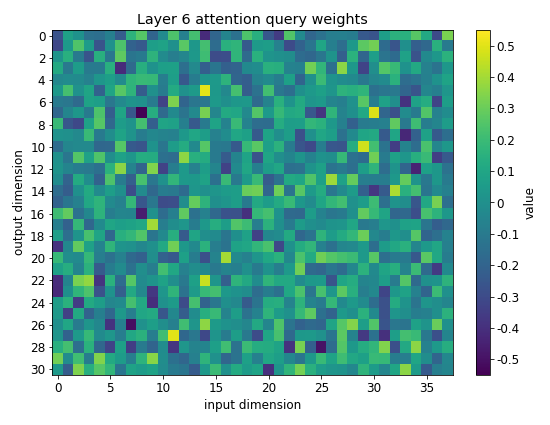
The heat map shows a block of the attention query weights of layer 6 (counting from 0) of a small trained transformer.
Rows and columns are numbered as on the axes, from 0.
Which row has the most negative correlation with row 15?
21
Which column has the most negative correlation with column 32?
30
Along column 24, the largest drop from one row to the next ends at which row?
26
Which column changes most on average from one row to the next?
14
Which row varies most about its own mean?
28
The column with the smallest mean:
31
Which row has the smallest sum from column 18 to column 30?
0
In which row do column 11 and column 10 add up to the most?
27
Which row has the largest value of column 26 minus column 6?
13
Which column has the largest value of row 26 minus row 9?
36
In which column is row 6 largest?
11
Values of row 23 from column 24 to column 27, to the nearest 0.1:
-0.1 0.2 0 0.3
